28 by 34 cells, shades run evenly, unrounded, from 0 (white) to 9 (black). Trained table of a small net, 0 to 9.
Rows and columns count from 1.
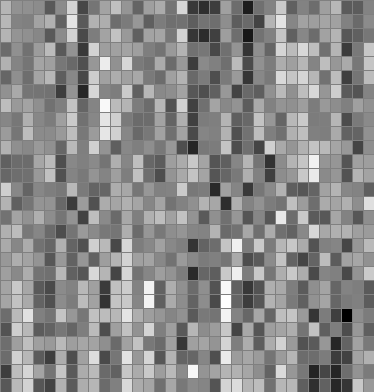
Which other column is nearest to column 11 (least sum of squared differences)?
17
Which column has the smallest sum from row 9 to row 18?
28
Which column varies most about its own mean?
29
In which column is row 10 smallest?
10
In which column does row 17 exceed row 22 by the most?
21
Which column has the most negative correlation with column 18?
1
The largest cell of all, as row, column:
23, 32
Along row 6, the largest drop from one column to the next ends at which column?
9
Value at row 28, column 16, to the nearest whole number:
3
